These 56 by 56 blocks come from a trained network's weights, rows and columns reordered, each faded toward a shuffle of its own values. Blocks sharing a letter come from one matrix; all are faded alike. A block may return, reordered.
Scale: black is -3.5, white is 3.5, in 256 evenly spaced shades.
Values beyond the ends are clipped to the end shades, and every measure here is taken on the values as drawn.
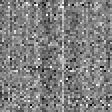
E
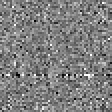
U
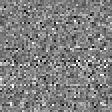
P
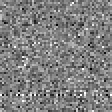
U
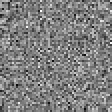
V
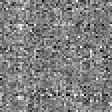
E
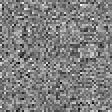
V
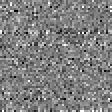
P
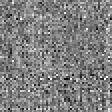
E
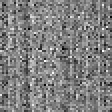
E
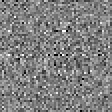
U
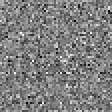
P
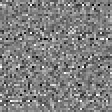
P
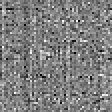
E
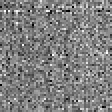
E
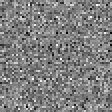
P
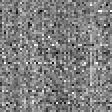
E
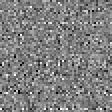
P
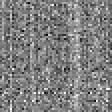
E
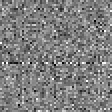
U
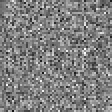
V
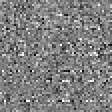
P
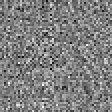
V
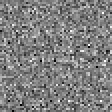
P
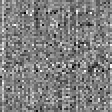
E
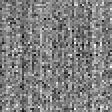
E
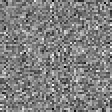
V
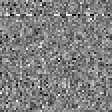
U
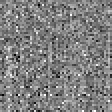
E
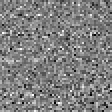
P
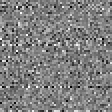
P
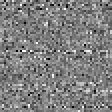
P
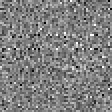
U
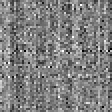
E
